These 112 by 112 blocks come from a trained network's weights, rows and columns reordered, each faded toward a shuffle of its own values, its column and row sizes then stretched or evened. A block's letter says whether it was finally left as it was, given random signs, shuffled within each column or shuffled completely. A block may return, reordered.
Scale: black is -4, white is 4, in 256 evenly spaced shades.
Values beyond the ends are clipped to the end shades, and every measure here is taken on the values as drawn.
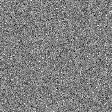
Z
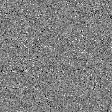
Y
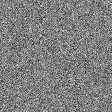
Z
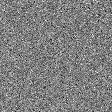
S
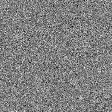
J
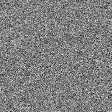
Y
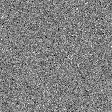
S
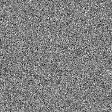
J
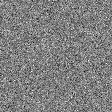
S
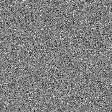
J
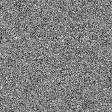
J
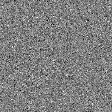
J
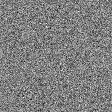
S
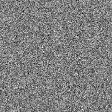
Y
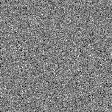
Y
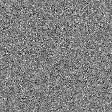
J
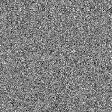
Y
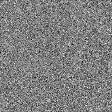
J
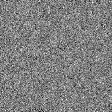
Y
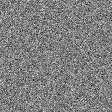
S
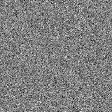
Y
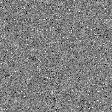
Y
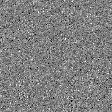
Y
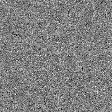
Y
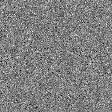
J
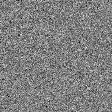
Z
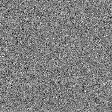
J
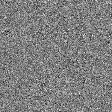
J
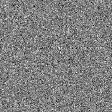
Y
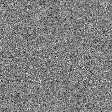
J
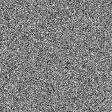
Z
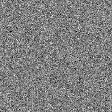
Y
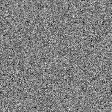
J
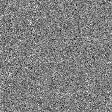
Z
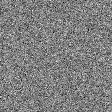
S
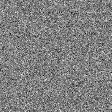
J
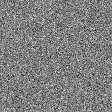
Z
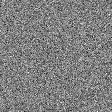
S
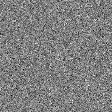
J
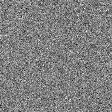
J
